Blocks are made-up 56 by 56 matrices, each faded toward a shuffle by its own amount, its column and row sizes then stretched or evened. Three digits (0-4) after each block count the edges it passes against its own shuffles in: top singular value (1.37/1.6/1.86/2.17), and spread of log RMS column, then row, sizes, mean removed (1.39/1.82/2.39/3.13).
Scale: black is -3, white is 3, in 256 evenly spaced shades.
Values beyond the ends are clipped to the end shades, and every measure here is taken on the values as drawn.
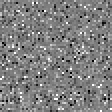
0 0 1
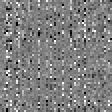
2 4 1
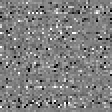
1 1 3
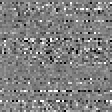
2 1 4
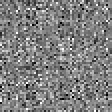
3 2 1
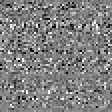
1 1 4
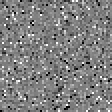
0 0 0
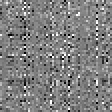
4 4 1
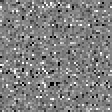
0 1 2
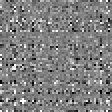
0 3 4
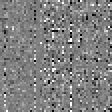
1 4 1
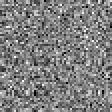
3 0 0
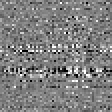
3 1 4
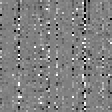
4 4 1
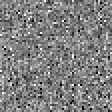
0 1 0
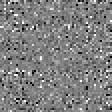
2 1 2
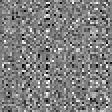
4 3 0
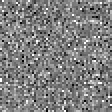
1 0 0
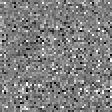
1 1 2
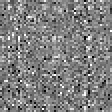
3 2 1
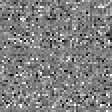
0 0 3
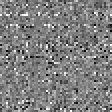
0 2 3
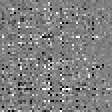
3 3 3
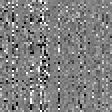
4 4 0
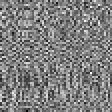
4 1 0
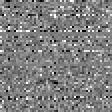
1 1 4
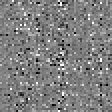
1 2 3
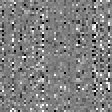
3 4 0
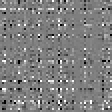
4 4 4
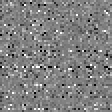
0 1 3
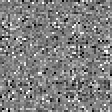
1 0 1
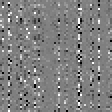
4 4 0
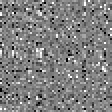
3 2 0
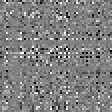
3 3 4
